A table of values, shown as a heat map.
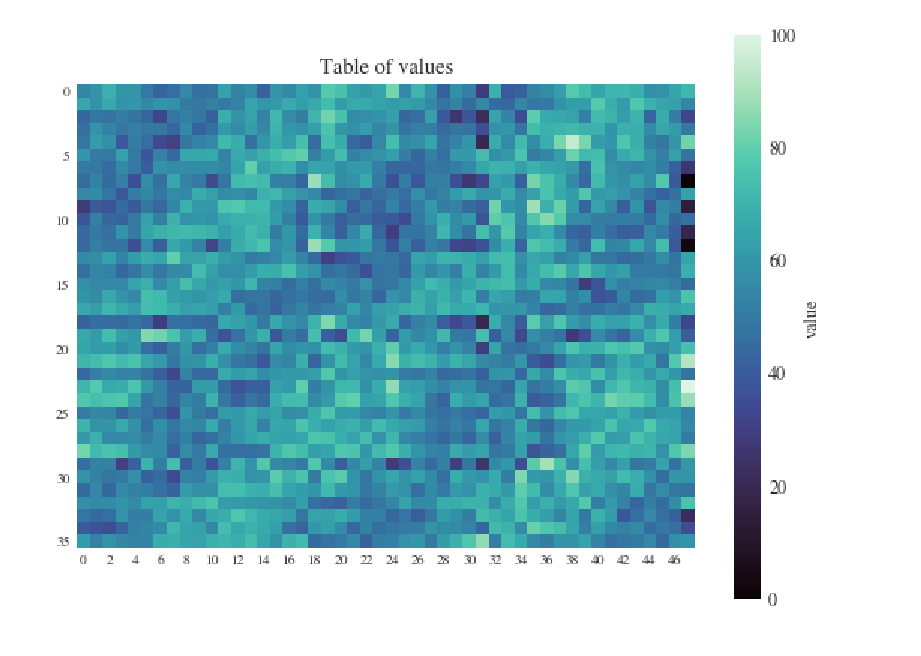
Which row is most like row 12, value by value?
7
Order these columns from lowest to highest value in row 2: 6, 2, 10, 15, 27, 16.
6, 10, 2, 16, 27, 15
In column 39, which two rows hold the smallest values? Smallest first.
15, 19
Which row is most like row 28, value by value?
24
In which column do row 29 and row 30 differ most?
34
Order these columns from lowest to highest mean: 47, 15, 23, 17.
47, 23, 17, 15
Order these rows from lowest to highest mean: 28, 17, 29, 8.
29, 8, 17, 28
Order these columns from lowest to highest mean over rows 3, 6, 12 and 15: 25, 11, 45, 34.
25, 34, 11, 45
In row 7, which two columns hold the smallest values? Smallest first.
47, 30
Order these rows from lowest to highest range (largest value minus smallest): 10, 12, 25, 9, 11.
25, 10, 11, 9, 12
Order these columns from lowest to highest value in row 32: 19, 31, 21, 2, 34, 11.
19, 21, 2, 11, 31, 34
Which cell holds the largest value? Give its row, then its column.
23, 47
